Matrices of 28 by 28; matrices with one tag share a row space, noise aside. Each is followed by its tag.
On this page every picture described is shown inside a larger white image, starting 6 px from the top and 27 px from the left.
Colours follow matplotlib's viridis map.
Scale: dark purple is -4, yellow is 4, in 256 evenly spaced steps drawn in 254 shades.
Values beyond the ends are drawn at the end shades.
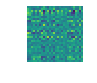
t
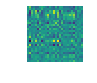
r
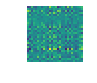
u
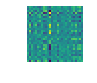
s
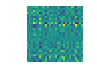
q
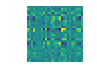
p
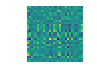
u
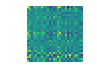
u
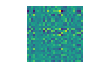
p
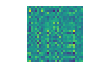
r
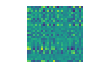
t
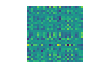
u
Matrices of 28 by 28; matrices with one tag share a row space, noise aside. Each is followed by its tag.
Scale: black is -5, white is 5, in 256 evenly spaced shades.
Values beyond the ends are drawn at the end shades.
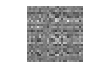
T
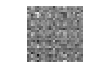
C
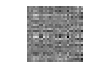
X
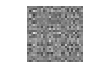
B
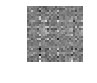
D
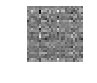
D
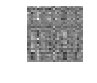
C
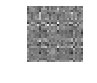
D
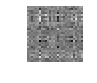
D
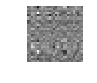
C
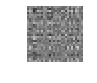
B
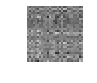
T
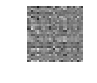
C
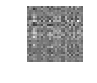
B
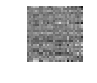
X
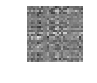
T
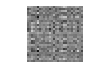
C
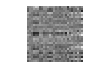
X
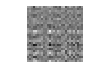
B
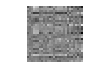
X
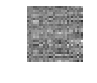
X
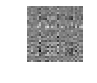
D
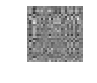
B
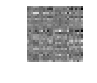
X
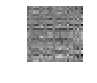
X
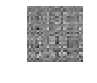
T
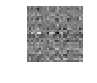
T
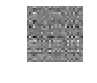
B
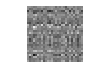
B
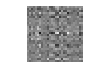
T
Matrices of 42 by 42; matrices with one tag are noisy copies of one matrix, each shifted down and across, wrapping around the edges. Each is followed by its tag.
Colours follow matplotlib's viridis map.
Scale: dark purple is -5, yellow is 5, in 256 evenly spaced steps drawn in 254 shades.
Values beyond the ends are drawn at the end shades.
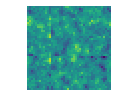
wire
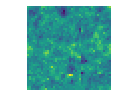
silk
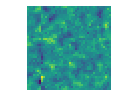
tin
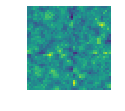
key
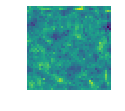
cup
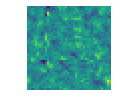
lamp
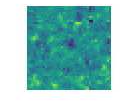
silk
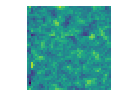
key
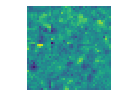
silk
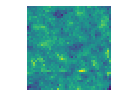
cup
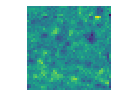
silk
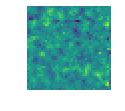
wire
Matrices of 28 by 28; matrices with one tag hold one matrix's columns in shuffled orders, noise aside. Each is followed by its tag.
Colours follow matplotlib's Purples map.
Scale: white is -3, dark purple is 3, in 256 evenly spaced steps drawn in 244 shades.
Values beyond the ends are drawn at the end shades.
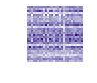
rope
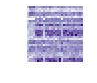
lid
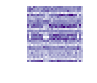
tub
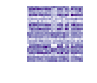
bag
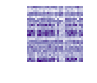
lid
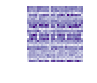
tub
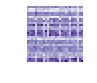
lid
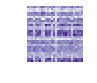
lid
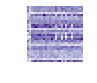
tub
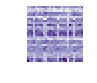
lid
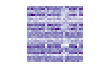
bag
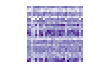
lid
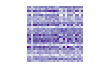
rope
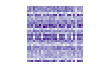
tub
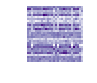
bag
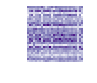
rope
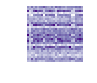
rope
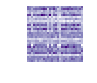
bag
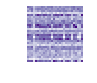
tub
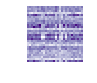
tub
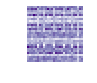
bag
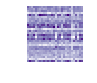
tub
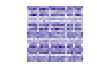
bag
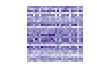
rope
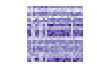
lid
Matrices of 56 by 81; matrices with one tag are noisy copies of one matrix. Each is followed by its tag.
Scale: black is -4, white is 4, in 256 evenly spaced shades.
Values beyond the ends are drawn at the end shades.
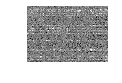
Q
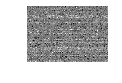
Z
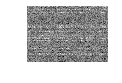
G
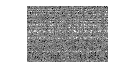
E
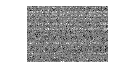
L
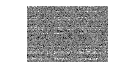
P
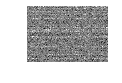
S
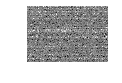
S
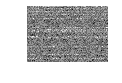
S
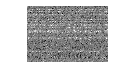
E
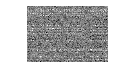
Q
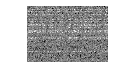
E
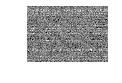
Q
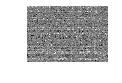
P
